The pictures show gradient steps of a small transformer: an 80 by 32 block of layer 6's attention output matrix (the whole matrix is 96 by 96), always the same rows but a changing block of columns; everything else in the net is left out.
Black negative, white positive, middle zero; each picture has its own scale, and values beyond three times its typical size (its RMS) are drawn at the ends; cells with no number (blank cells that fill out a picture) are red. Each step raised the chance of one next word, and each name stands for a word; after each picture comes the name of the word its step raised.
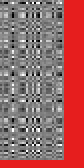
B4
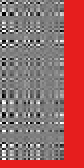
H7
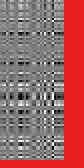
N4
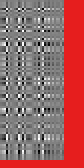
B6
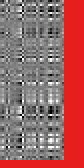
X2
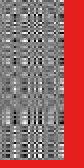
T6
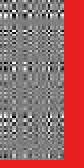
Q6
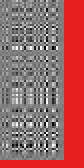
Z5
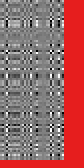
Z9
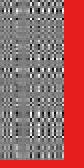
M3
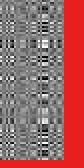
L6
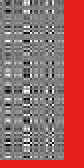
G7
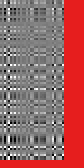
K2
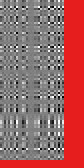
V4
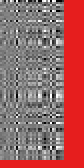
X2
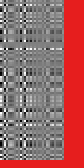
Z5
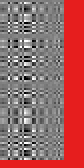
L6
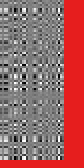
K2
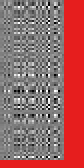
G7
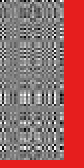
X2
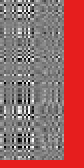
X2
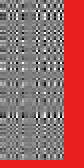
Q6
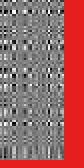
M3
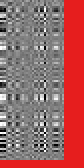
Z5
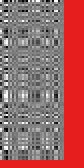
X2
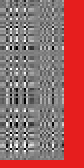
Z5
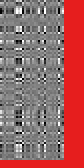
M3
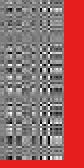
K2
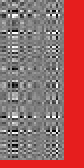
Q6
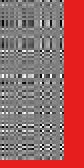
Z9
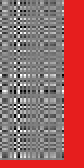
G7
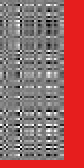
Z9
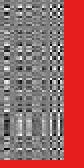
V4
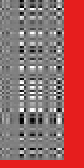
V4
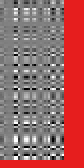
K2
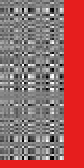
K2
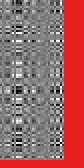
G7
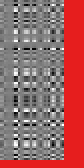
Z5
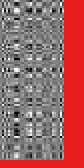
M3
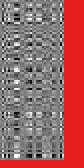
T6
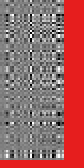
T6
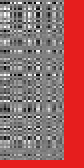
B4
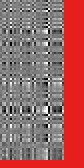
B6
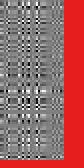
G7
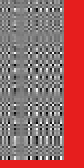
K2
